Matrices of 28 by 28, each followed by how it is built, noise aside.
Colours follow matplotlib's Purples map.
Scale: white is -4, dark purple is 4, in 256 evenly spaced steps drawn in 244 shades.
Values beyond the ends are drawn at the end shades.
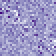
block diagonal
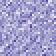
Hankel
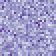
noise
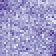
smooth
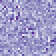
block diagonal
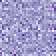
low rank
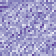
Hankel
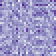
low rank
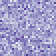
noise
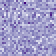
low rank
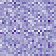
low rank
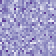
low rank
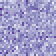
noise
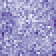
smooth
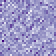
Hankel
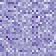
low rank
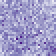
smooth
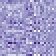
low rank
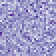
noise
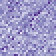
Hankel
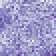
smooth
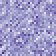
Hankel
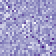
block diagonal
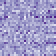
low rank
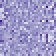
low rank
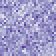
Hankel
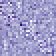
block diagonal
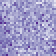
smooth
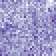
smooth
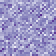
Hankel
